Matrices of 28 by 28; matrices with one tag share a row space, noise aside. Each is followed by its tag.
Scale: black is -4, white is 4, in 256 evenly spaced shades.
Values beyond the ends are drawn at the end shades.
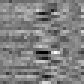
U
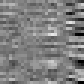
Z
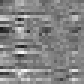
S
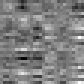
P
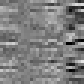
Z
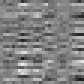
P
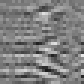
U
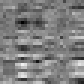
P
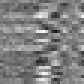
U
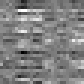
P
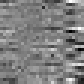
Z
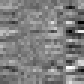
Z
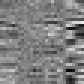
Z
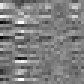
S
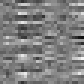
P
